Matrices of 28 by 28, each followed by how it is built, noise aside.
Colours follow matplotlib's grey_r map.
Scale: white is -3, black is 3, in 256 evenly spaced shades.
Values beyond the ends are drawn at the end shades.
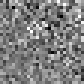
upper triangular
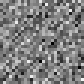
Hankel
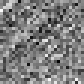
Hankel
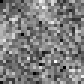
smooth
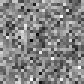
Hankel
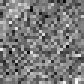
Hankel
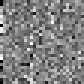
uneven columns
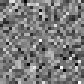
Hankel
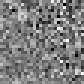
upper triangular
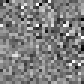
upper triangular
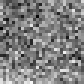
smooth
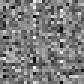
uneven columns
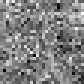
smooth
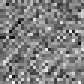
Hankel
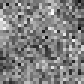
smooth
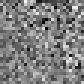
upper triangular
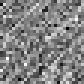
Hankel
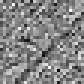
Hankel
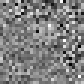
upper triangular
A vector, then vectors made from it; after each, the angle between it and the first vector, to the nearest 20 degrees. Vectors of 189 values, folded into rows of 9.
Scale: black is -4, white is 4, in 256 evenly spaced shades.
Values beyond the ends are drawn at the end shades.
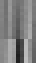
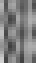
80 degrees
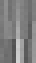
160 degrees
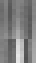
160 degrees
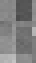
80 degrees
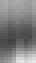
100 degrees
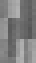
120 degrees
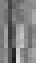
120 degrees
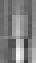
160 degrees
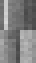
80 degrees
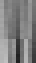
40 degrees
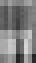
40 degrees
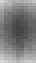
80 degrees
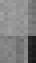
80 degrees
